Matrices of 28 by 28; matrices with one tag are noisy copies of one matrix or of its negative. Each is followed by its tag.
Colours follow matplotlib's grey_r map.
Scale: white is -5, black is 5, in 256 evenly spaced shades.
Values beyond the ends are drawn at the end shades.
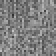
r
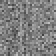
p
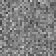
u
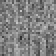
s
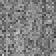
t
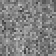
t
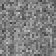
t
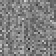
u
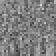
s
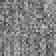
s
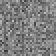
u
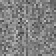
p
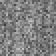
t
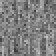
s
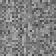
p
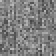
r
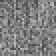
r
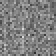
u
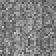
t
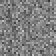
p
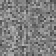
p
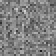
u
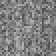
t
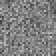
u
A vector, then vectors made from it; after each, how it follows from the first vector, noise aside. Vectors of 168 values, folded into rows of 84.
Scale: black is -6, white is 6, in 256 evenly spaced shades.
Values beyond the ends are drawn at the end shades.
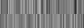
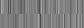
negated, partly zeroed.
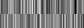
scaled up.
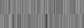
wrapped around, shrunk.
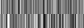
reversed, negated, scaled up.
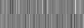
negated, partly zeroed.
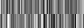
reversed, negated, scaled up.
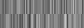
wrapped around, negated.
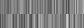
wrapped around, negated.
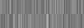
wrapped around, negated, shrunk.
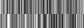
reversed, negated, scaled up.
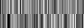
reversed, scaled up.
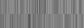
wrapped around, shrunk.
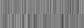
wrapped around, shrunk.
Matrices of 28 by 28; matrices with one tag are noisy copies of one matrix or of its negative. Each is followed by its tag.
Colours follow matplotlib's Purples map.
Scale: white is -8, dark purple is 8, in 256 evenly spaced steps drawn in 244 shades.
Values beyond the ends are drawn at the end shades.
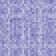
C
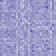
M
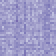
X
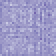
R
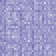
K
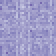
M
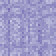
C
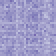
X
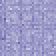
K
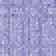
C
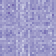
M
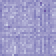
R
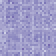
K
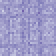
C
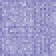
R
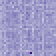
K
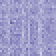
C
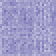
R
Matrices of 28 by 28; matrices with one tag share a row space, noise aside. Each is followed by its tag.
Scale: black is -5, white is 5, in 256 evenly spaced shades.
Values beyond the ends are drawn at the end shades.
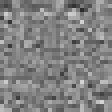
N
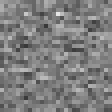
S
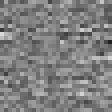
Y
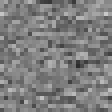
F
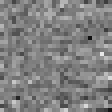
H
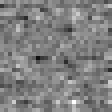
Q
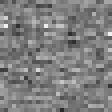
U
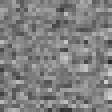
H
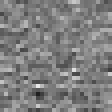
Q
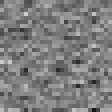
S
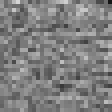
H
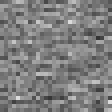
U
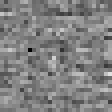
Y
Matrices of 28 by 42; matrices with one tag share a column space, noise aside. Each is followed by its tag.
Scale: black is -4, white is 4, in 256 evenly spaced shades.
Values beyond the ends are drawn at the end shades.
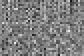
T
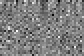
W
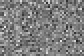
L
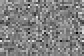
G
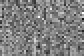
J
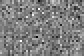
J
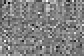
W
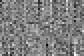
T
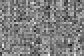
T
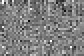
W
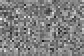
G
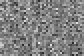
T
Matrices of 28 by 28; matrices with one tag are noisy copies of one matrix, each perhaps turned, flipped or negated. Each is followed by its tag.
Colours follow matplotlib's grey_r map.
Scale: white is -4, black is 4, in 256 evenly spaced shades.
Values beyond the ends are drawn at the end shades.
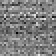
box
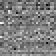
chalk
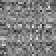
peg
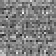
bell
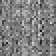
box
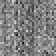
box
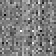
box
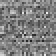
bell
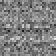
peg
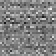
box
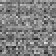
chalk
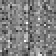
peg
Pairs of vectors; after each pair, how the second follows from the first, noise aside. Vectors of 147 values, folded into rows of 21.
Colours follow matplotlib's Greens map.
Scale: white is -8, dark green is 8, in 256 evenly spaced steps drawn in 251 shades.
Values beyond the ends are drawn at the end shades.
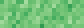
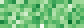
negated, scaled up.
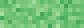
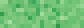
negated, partly zeroed.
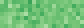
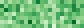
reversed, negated, scaled up.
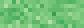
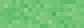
shrunk.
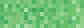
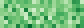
negated, scaled up.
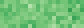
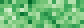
reversed, negated, scaled up.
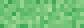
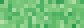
reversed.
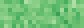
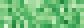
scaled up.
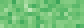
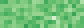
reversed.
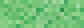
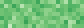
wrapped around, negated.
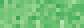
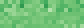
reversed, negated, partly zeroed.
